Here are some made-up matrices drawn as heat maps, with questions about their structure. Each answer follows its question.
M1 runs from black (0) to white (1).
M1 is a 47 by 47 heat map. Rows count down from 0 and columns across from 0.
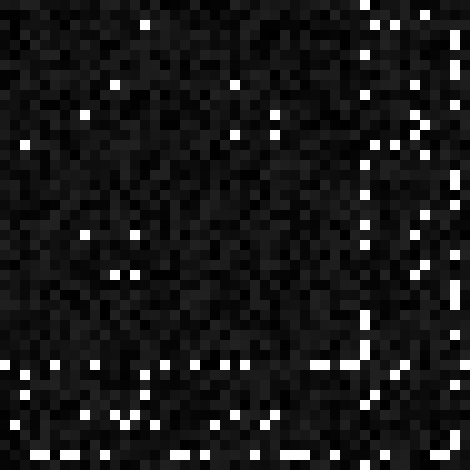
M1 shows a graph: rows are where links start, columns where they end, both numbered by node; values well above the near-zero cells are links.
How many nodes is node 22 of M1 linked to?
1
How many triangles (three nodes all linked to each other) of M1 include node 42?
0
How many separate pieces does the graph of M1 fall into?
5
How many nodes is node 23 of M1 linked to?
3
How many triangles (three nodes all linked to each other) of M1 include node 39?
3
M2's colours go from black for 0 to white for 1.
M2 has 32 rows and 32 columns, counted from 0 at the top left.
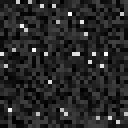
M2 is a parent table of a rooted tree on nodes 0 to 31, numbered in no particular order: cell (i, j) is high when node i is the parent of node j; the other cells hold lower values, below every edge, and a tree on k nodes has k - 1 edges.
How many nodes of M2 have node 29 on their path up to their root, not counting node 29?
5
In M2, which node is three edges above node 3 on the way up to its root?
5
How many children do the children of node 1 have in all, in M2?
6
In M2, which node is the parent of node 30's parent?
12
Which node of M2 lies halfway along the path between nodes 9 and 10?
16
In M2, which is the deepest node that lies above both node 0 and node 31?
28
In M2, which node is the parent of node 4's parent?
13
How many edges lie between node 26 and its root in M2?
4
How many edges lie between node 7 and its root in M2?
5
